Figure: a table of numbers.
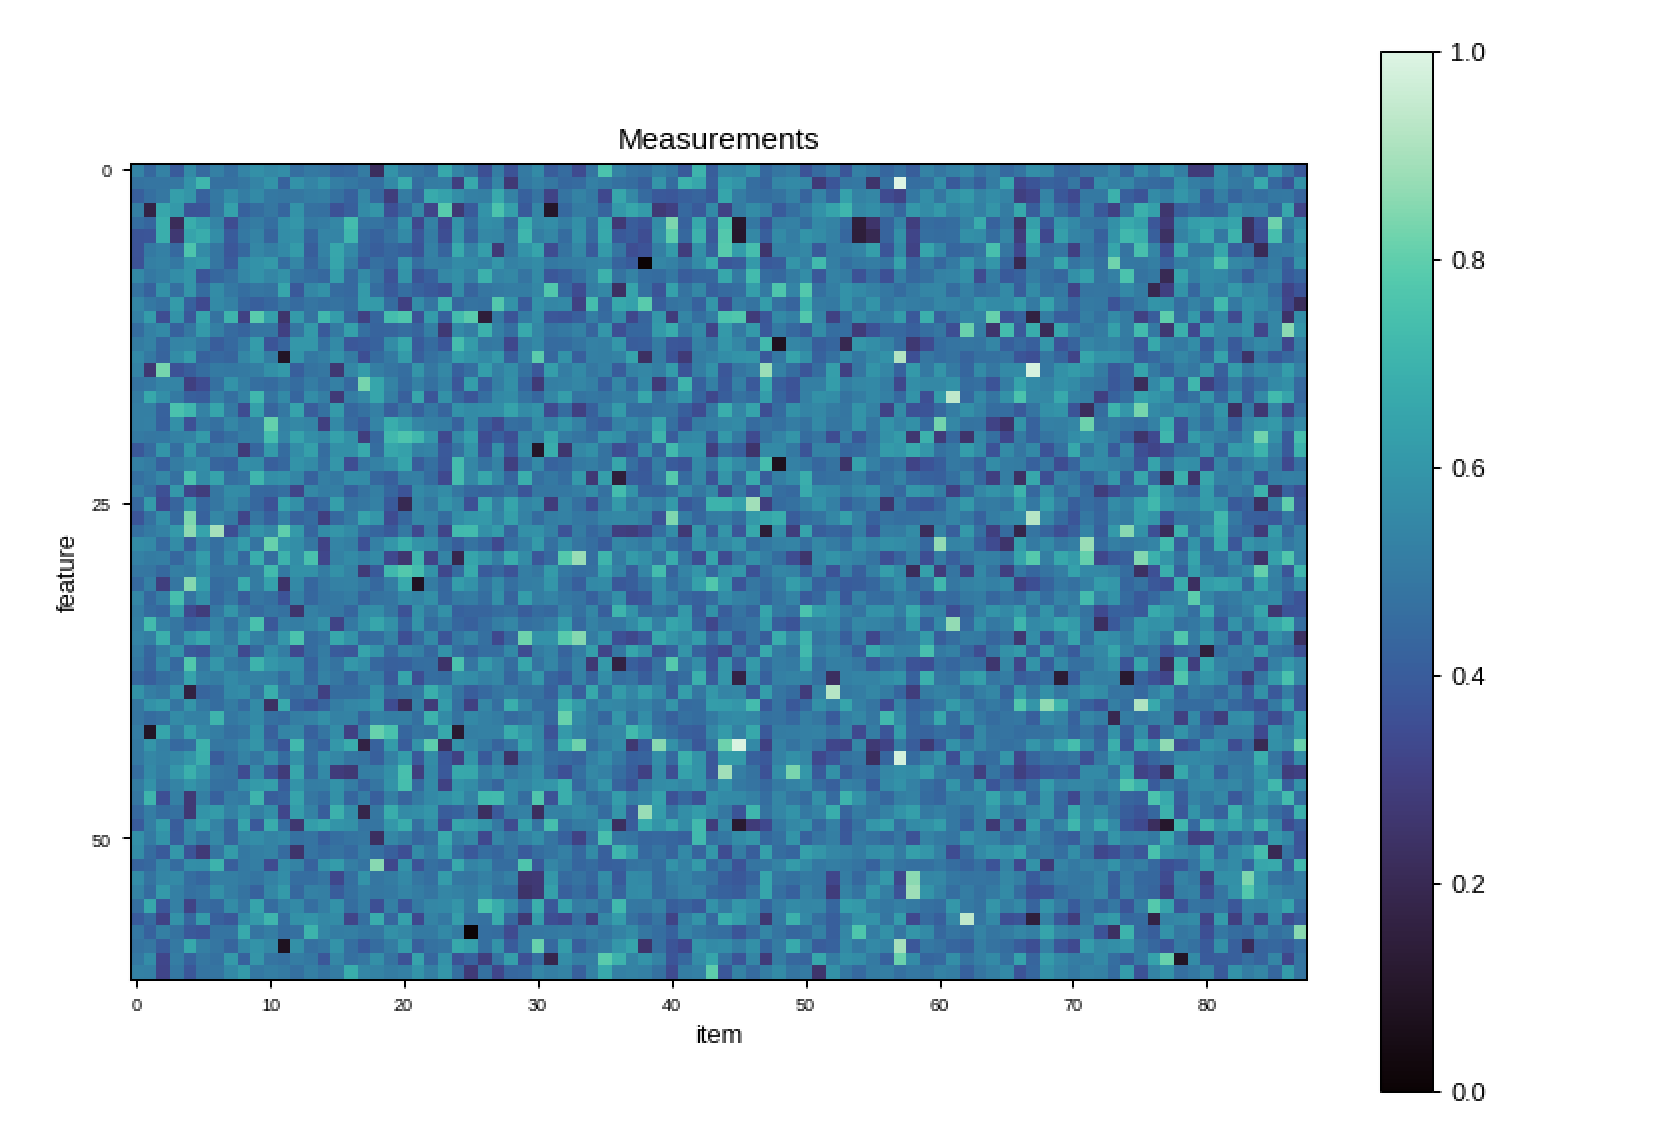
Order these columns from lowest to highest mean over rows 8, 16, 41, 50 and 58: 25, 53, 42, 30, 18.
18, 53, 42, 30, 25
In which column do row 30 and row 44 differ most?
57
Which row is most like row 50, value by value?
0
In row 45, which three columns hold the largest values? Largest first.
44, 49, 20
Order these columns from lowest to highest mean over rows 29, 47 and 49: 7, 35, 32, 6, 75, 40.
6, 7, 75, 40, 35, 32
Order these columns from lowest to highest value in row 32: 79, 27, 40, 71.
40, 27, 71, 79
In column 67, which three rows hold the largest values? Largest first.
15, 26, 29
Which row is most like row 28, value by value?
19
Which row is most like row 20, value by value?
30
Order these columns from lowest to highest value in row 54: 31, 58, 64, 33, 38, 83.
33, 64, 38, 31, 83, 58
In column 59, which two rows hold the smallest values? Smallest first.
27, 43
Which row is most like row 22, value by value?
13
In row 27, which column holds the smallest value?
47
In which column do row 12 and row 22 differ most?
86
